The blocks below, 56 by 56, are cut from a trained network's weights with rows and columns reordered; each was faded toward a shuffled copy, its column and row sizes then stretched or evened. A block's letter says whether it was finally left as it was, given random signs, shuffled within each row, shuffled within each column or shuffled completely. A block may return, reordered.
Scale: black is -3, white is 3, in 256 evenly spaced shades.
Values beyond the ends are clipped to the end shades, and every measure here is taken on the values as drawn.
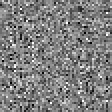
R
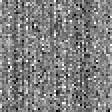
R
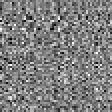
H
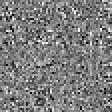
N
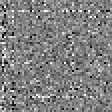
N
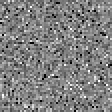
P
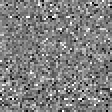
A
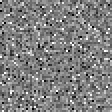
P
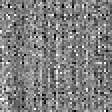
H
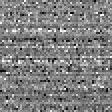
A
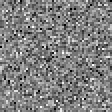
P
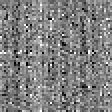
H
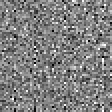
R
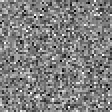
P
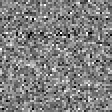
A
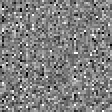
R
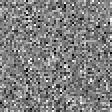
R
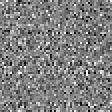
H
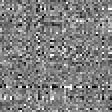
H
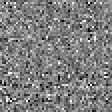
N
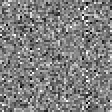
R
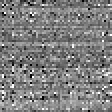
H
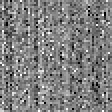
R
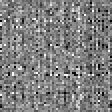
H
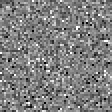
P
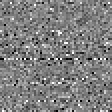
A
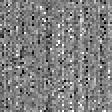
R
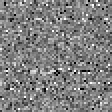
A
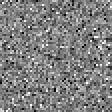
P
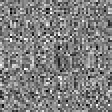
H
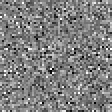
A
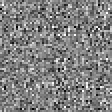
N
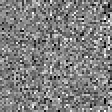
R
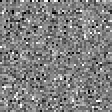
A
